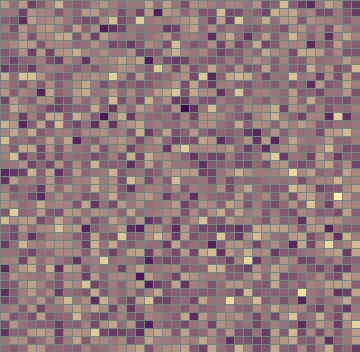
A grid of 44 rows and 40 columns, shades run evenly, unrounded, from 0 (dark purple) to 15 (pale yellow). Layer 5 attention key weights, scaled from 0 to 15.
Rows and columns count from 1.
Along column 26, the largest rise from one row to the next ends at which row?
38
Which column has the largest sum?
33
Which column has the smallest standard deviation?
8
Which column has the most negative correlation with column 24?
13
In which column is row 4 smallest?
12
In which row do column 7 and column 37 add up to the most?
31
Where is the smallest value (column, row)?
21, 14
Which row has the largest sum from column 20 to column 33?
22
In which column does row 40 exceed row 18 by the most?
9
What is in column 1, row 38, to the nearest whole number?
4
